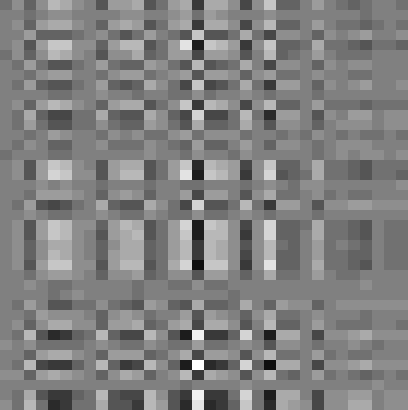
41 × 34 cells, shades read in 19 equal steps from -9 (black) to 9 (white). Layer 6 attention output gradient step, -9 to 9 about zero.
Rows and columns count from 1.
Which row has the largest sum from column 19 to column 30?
27
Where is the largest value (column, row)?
17, 37
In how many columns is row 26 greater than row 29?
16
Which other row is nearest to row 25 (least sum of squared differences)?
26
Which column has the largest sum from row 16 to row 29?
23
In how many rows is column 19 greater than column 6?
5
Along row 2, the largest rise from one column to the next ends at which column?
18
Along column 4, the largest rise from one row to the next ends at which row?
38
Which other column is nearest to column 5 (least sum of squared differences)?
6
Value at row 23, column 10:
2
